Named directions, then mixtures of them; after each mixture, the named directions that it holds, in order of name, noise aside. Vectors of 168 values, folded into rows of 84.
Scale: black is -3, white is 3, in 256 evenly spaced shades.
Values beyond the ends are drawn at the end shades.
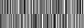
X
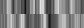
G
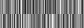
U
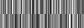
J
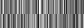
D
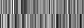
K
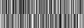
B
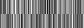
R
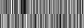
B, K, X.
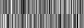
B, K, R.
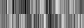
B, G.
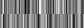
D, G, U.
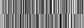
B, J.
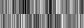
B, G, U.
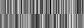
J, X.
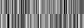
B, D, K.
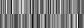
B, J.
